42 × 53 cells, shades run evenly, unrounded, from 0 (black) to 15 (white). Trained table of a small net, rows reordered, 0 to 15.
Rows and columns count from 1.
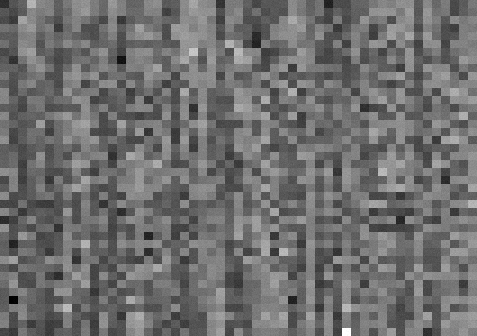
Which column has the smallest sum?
2
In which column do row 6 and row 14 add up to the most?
27
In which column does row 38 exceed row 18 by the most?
15
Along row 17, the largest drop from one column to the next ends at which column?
17
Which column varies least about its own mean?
35
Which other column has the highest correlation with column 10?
14
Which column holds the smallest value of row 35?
7
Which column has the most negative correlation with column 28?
41
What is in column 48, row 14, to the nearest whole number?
4
